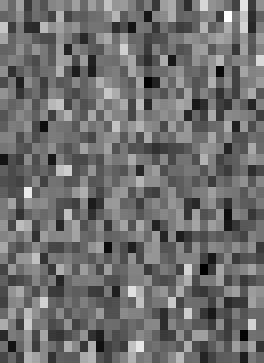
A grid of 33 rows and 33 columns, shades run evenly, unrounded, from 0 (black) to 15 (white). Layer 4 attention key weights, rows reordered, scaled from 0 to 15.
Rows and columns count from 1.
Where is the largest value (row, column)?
2, 29
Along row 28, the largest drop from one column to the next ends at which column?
23
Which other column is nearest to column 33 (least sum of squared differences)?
16
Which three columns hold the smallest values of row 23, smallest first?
14, 17, 33
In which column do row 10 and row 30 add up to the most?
4
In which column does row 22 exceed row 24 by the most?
6
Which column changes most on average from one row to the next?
9
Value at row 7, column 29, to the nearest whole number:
7
